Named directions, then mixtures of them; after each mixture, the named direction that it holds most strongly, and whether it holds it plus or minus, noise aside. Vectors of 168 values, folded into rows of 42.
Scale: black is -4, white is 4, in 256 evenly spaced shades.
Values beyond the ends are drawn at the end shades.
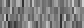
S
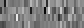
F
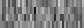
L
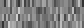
S, minus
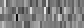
F, minus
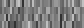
S, plus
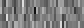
L, plus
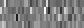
F, minus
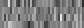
S, minus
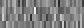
L, minus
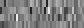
F, plus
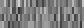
S, plus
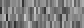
S, plus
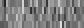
F, plus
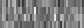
L, minus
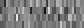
F, plus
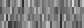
S, plus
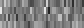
F, minus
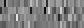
F, plus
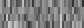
S, minus
